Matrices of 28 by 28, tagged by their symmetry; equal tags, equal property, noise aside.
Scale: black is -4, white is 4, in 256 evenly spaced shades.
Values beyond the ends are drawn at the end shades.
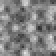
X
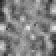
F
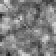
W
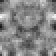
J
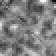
W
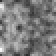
X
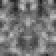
J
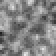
F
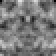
J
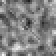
W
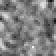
W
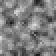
W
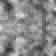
X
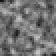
F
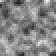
W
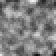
W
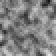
W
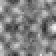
X
